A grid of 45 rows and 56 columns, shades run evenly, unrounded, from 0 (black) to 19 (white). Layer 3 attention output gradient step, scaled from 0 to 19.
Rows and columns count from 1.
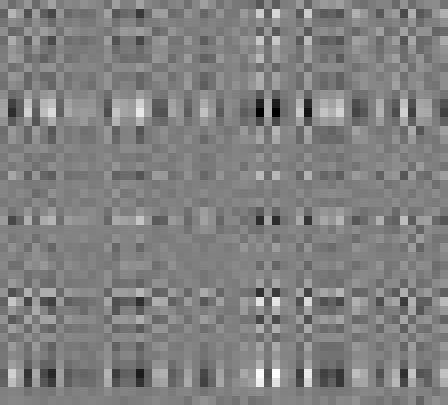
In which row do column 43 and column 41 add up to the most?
13
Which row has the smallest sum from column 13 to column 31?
42
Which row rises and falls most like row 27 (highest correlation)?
19
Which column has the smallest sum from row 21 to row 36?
33
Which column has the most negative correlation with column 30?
25
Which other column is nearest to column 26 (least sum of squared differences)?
41
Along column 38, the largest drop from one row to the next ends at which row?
34
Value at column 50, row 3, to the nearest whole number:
10
